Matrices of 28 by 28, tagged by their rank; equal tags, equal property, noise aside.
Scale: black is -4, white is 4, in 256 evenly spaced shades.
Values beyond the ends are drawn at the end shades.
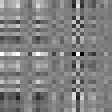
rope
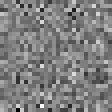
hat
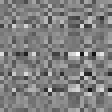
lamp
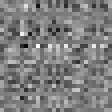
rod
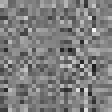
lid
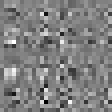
rod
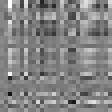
lamp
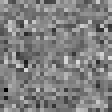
hat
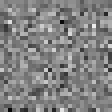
hat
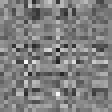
rod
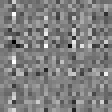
rod
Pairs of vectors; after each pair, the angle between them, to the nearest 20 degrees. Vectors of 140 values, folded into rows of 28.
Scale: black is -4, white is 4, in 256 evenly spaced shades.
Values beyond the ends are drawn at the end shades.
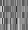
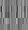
120 degrees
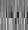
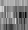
120 degrees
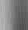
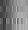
160 degrees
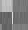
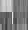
20 degrees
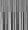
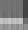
80 degrees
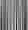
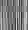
140 degrees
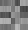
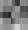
40 degrees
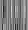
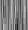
40 degrees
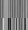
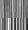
140 degrees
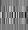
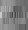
60 degrees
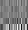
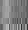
40 degrees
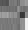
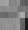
160 degrees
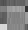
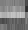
80 degrees
